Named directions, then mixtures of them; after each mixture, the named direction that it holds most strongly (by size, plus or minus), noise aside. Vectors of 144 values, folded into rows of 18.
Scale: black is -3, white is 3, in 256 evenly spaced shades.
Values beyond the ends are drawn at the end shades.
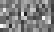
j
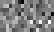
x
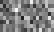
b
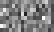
j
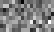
x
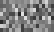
j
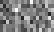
b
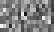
j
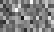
b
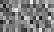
b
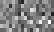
x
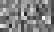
j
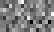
x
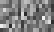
j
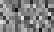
b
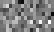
x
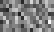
b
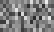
b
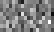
x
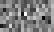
j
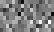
x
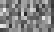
j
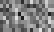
b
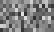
j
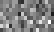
x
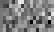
x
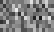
b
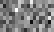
b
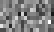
j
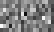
j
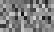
j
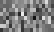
j
